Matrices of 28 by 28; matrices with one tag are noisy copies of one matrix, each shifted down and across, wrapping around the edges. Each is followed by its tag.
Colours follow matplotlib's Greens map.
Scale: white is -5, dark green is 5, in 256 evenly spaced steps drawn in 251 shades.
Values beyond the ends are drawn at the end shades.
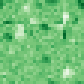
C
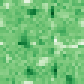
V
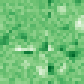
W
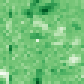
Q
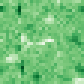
V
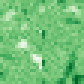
Q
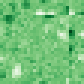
W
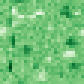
V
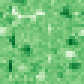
V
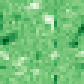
Q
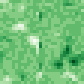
Q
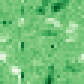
Q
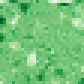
W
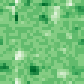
C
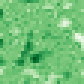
Q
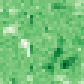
Q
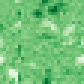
Q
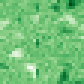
Q
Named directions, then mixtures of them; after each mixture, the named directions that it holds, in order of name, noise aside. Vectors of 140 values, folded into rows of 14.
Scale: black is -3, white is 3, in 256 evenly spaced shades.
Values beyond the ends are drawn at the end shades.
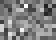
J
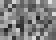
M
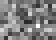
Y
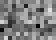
J, Y.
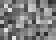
J, M.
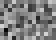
J, M.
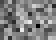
M, Y.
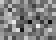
M, Y.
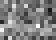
J, Y.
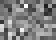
J.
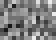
M, Y.
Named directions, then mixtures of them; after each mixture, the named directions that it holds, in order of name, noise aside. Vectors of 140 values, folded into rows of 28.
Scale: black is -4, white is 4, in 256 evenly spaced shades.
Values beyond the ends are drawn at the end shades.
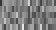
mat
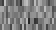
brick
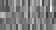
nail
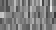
nail.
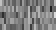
mat, nail.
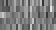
nail.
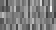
nail.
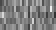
mat, nail.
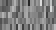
mat, nail.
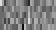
brick, mat.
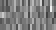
nail.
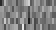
brick, mat.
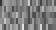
mat.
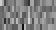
brick, mat.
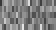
mat.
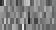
brick, mat.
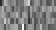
brick, mat.
